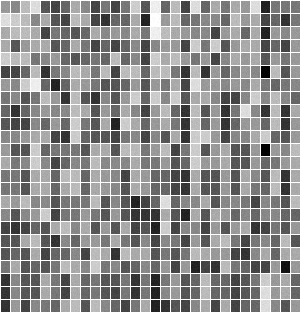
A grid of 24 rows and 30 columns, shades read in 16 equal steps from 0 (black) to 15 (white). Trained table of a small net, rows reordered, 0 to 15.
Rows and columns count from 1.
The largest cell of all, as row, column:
2, 16
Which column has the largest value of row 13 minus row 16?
14
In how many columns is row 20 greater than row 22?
15
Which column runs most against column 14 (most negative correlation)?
27
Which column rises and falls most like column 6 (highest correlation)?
28
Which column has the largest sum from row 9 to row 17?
20
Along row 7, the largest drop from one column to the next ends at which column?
5
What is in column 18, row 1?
11
